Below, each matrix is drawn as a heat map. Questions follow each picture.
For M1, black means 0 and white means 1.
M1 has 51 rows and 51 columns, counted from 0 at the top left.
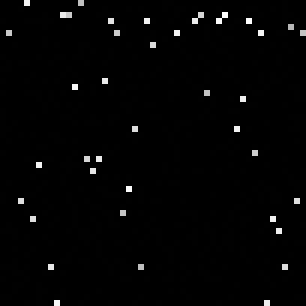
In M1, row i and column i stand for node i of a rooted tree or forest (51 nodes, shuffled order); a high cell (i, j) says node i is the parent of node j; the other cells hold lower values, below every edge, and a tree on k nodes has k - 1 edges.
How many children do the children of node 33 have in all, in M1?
5
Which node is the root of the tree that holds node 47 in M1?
2
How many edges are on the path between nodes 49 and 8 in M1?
7
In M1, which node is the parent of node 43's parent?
36
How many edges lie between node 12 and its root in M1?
2
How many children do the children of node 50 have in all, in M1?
3
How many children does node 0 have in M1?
2
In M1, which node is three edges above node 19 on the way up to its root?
3
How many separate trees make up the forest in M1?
10
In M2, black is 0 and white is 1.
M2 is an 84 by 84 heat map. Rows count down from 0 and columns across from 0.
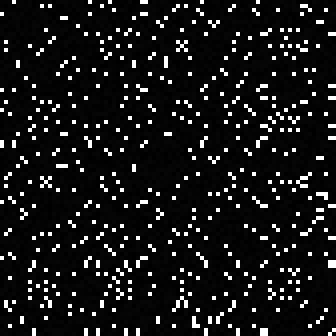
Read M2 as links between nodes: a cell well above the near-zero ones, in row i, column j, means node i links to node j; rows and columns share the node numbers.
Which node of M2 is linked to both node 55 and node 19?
node 17
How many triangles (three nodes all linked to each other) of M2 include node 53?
3
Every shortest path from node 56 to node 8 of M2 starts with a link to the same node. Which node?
node 68
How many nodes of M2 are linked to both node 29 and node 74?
7
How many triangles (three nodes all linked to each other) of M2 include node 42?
1
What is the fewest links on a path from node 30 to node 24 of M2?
2
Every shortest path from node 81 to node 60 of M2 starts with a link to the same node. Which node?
node 77
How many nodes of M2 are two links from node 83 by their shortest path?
1
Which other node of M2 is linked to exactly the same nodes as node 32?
node 45
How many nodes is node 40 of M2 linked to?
3
